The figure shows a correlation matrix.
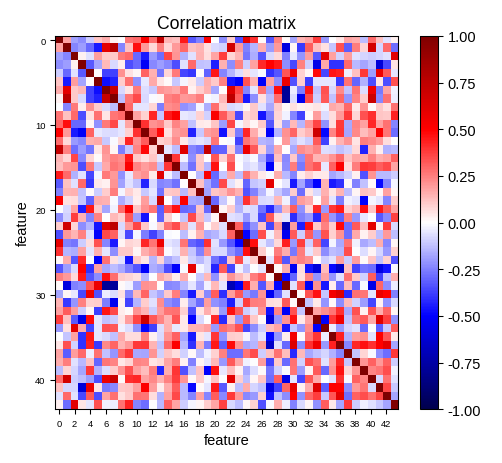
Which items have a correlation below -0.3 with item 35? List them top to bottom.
3, 17, 27
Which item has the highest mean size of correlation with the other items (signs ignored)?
36
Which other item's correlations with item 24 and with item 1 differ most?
7
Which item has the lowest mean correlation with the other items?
27
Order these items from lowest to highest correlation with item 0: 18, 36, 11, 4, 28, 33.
18, 4, 36, 28, 33, 11
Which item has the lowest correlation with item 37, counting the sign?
30
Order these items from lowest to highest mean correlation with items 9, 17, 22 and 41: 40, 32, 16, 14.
16, 32, 14, 40
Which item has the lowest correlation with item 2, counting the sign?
11
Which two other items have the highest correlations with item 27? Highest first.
17, 3
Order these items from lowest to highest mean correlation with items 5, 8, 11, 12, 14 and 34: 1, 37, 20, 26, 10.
26, 1, 10, 37, 20
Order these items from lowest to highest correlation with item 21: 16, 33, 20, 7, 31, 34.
33, 31, 16, 20, 7, 34
